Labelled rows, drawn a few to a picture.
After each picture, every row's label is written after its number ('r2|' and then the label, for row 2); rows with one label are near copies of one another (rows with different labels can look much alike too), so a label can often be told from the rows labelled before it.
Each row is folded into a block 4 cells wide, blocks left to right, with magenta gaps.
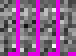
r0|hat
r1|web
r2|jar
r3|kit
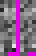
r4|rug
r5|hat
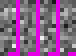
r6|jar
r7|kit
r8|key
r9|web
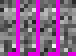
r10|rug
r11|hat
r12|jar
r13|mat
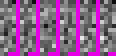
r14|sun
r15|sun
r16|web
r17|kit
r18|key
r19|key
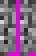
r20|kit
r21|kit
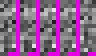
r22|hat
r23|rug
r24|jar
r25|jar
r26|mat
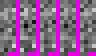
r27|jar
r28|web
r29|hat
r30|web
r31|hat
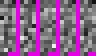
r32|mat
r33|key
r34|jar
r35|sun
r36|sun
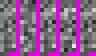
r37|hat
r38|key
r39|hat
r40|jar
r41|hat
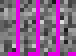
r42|rug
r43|hat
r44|sun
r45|kit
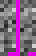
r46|hat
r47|jar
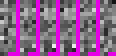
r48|kit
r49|web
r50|rug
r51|rug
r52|hat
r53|sun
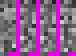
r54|rug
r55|key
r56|key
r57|mat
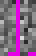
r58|sun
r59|kit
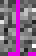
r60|kit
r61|jar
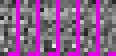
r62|mat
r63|kit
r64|rug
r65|jar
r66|sun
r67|sun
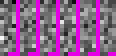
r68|key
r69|hat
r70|key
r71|sun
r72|web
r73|kit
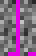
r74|sun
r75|sun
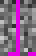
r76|key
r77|mat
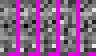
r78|web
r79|web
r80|hat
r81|kit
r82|hat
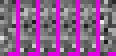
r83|key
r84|web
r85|web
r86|web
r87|web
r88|kit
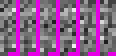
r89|hat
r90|hat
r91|web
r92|jar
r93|kit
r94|kit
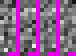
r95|mat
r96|jar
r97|hat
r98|sun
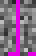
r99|sun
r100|mat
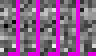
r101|web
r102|hat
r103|jar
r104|mat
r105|rug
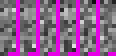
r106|jar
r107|rug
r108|sun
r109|rug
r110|sun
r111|key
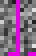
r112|sun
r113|hat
